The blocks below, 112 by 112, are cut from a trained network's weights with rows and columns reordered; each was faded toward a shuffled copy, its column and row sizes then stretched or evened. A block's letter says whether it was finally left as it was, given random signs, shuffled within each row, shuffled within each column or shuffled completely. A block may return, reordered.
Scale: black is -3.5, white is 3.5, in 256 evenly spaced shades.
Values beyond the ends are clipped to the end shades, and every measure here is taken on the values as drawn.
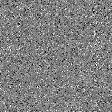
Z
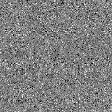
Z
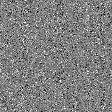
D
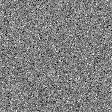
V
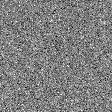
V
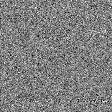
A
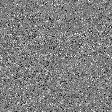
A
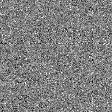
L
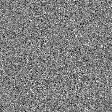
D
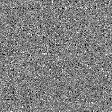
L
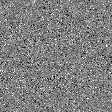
A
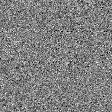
A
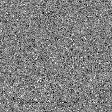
A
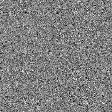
L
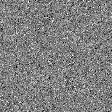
D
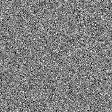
D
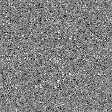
L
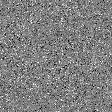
V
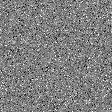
V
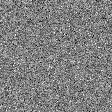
V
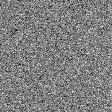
V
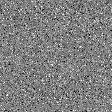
A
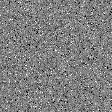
D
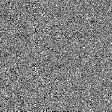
Z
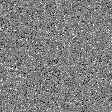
V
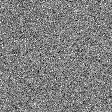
V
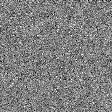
A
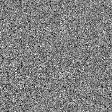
L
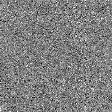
Z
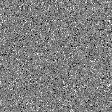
Z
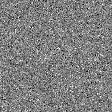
D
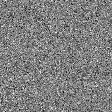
V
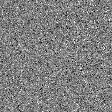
D
